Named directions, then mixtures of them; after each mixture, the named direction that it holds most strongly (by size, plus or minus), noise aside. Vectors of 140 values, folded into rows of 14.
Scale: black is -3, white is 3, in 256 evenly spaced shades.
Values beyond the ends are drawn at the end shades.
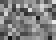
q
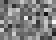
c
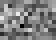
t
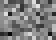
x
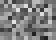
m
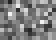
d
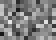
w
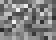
m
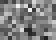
m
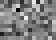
x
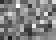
d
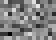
x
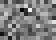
q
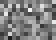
q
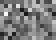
q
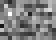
t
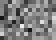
t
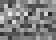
t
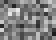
c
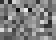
m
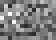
t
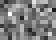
d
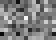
w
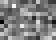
c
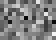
c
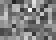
m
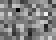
d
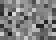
w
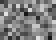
q
